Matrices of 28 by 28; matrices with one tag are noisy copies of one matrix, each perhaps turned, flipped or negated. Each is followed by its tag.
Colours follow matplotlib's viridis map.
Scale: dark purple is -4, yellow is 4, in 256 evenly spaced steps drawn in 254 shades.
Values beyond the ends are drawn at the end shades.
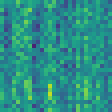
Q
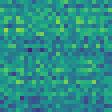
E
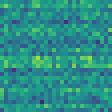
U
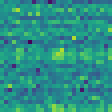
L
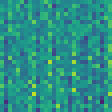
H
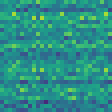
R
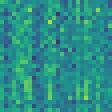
Q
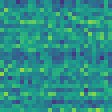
L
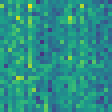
E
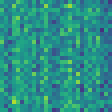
R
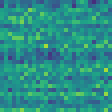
L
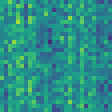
E
